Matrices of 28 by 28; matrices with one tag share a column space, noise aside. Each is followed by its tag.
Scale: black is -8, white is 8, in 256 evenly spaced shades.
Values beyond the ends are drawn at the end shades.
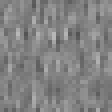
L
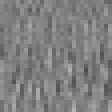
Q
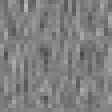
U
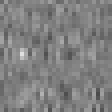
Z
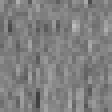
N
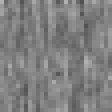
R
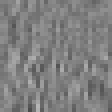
Q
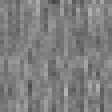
R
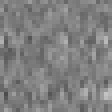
Z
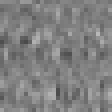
Z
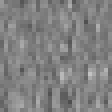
N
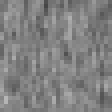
U
